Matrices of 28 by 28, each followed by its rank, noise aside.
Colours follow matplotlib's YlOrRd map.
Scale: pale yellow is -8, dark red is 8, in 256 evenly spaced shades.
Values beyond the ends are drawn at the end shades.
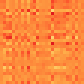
two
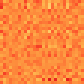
three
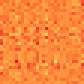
four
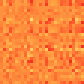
three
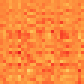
three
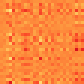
two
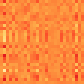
two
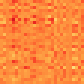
three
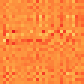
three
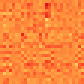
four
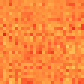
four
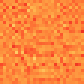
six
